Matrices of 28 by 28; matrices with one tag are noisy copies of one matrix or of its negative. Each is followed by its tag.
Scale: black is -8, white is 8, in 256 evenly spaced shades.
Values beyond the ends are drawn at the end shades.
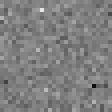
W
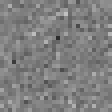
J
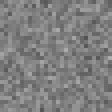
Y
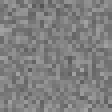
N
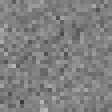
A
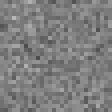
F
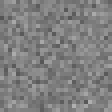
A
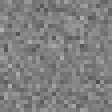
N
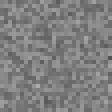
Y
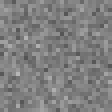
A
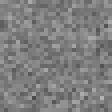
F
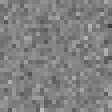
Y
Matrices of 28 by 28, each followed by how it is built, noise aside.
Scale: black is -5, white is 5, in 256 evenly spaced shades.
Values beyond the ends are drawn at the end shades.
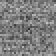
blocks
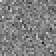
diagonal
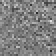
upper triangular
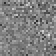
upper triangular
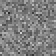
noise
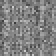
blocks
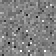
sparse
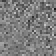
upper triangular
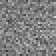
blocks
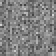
blocks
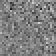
upper triangular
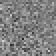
lower triangular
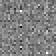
uneven columns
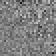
upper triangular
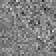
upper triangular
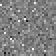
sparse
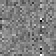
uneven columns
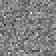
noise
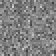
repeating columns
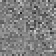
upper triangular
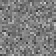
repeating columns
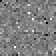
sparse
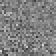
lower triangular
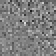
upper triangular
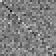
diagonal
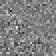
lower triangular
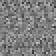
repeating columns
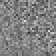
upper triangular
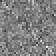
diagonal
